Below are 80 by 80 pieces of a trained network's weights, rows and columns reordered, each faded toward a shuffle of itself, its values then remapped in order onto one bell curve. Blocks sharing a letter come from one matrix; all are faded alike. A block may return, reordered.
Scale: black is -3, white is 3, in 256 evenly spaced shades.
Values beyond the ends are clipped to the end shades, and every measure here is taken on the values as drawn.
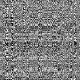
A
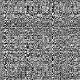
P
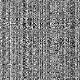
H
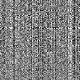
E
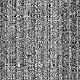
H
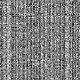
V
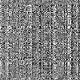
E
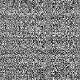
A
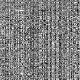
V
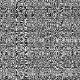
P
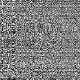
P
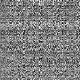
P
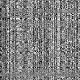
V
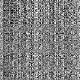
H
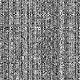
V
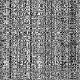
E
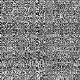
P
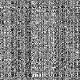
H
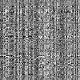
V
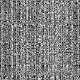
H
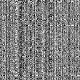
V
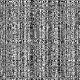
V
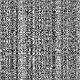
H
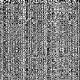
H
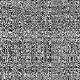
A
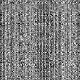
V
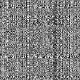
E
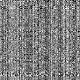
V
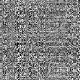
A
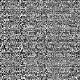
P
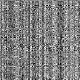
V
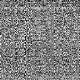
A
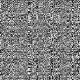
A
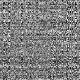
P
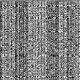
V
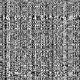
E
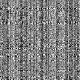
V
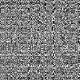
A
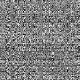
P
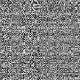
A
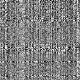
H
